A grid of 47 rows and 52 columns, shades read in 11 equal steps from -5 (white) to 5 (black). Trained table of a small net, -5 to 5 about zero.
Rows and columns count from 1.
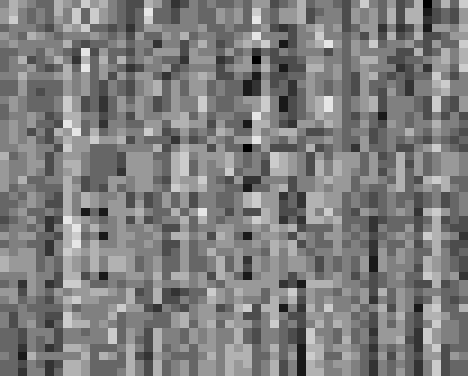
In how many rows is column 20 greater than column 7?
14
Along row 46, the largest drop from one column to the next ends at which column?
35
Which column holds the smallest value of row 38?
9
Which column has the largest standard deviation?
29
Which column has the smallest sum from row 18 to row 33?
8
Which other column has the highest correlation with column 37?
30
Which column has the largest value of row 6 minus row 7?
10
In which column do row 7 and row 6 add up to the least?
52
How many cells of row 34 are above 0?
16
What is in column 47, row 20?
-1
